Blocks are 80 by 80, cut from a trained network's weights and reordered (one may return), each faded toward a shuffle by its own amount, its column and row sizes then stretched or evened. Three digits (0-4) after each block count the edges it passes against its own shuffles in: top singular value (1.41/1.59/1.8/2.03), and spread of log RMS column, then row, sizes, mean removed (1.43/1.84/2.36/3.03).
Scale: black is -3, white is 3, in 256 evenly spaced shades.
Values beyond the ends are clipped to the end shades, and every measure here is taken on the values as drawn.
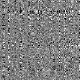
4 4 3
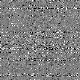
2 1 4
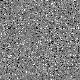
1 1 1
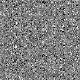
1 3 2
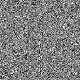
1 1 0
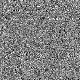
1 0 1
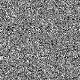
0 1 2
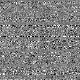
0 1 4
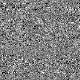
0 1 3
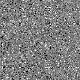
2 1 0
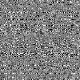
4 0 4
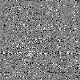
2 1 3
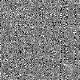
0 3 2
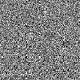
3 1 1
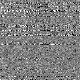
2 0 4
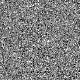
1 2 0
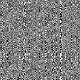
4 4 1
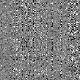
4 4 1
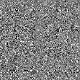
0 2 3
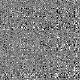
2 3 3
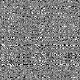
3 2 4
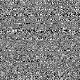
0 1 4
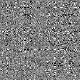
2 3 3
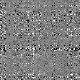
0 4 4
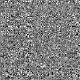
2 3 3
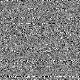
0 0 4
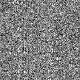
1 1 0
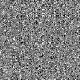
3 1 1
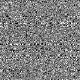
3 2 3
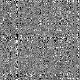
0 4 3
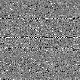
4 0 3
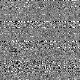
1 2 4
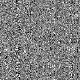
1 3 1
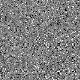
2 2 0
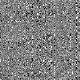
0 4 2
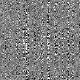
3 4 2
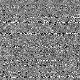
1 0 4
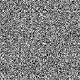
3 1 1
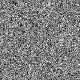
2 0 1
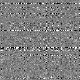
4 2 4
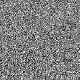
2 0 2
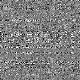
3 1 4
